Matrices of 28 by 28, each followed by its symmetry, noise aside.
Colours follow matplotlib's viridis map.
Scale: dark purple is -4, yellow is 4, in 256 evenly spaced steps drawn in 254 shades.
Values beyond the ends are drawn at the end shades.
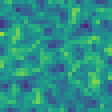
same after a half turn.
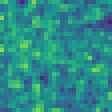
no symmetry.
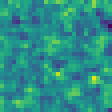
no symmetry.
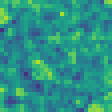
symmetric across the other diagonal.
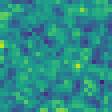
no symmetry.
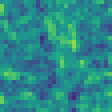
no symmetry.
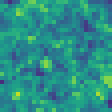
symmetric across the other diagonal.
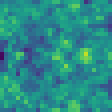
mirrored top to bottom.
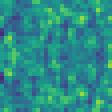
mirrored top to bottom.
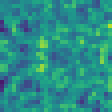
mirrored top to bottom.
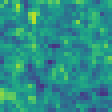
no symmetry.
